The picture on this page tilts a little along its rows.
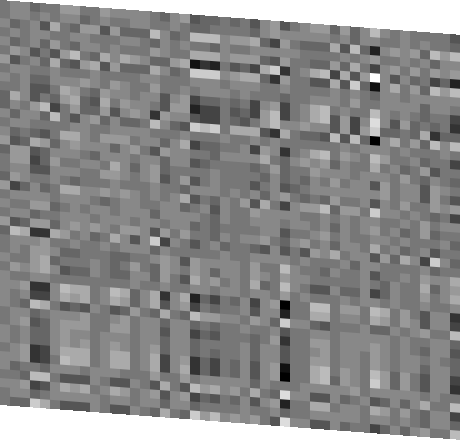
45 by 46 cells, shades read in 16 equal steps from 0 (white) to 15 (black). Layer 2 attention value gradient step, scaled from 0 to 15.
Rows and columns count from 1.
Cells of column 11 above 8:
4
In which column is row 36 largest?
29
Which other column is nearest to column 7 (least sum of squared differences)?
32
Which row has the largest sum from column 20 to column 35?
6
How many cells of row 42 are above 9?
10
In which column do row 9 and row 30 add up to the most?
38
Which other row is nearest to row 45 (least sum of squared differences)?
42
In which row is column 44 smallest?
26
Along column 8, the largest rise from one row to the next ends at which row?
7
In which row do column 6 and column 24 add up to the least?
13
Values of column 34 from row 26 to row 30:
5 8 7 8 7
